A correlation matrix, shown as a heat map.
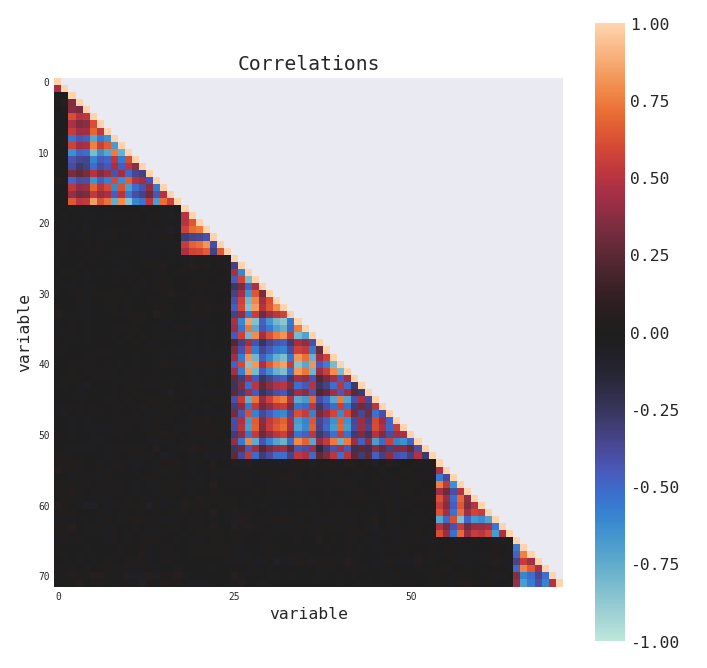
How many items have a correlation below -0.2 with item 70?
4
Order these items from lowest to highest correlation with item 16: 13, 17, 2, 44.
44, 13, 2, 17
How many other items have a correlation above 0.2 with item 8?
4
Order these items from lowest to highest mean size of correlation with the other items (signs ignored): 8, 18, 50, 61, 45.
18, 61, 8, 50, 45
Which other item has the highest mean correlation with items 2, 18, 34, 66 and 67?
69
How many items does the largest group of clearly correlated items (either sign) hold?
29
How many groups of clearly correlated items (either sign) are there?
6
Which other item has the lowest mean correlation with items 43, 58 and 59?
62
